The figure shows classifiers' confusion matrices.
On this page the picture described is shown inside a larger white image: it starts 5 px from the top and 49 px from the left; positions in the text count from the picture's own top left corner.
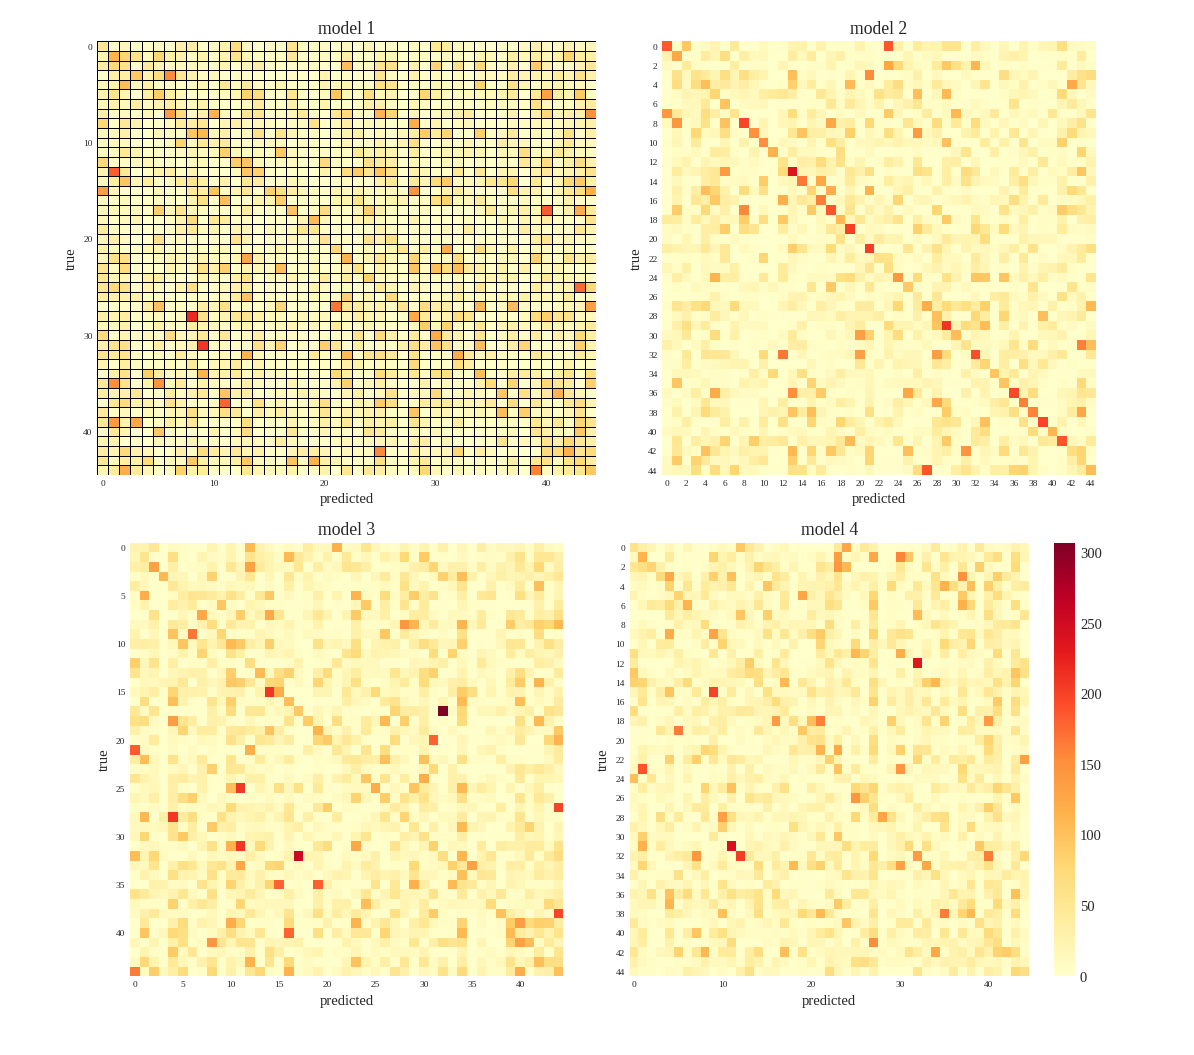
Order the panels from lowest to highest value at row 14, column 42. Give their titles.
model 2, model 4, model 1, model 3
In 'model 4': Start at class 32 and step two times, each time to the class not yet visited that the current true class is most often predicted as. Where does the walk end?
13
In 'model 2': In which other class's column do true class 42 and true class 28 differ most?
31
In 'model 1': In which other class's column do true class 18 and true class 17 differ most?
40
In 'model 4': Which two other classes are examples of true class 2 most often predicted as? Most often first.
23, 24
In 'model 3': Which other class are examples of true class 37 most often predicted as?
24
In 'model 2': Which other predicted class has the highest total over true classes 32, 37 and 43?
28
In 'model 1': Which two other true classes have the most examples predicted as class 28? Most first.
15, 8
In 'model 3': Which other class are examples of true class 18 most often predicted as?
4
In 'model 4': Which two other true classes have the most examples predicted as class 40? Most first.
32, 18
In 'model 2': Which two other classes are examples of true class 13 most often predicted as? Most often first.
6, 43
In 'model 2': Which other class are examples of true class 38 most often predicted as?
43
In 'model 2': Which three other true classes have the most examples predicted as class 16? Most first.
14, 36, 12
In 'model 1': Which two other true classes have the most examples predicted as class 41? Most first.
36, 42
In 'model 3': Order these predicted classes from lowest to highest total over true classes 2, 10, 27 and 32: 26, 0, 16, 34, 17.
26, 16, 0, 34, 17
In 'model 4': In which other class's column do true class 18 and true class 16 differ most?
21
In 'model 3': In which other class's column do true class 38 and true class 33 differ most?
44
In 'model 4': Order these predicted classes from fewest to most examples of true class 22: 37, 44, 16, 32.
16, 37, 32, 44
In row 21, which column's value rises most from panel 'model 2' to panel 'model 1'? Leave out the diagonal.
31
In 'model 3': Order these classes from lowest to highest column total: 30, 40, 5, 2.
2, 5, 30, 40
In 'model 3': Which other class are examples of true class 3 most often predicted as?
34
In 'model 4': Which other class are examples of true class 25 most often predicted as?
11
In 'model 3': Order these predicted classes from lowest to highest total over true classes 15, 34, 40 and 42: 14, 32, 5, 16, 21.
32, 21, 5, 16, 14
